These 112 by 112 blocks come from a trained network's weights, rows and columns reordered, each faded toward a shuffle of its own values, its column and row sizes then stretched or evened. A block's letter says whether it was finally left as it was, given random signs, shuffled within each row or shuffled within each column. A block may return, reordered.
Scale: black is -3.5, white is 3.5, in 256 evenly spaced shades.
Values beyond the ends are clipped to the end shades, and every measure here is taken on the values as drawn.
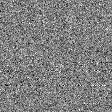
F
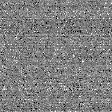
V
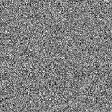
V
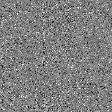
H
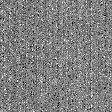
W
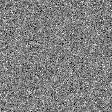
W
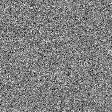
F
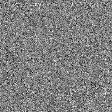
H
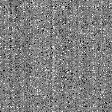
V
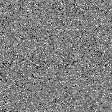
F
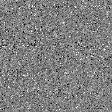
H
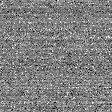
F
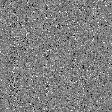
W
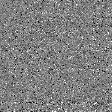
H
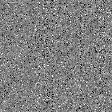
W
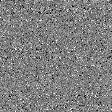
H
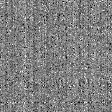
V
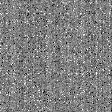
V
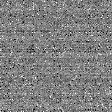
V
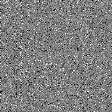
H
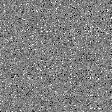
H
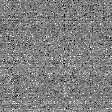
V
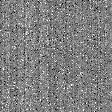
W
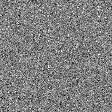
W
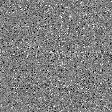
H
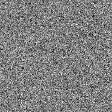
H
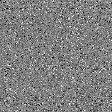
H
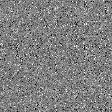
H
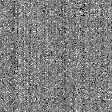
V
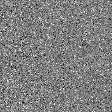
W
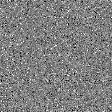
H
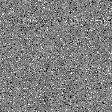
H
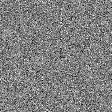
W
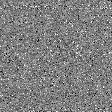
F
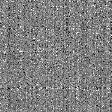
V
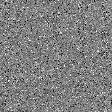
W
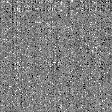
V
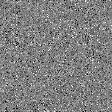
H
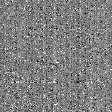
V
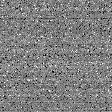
F
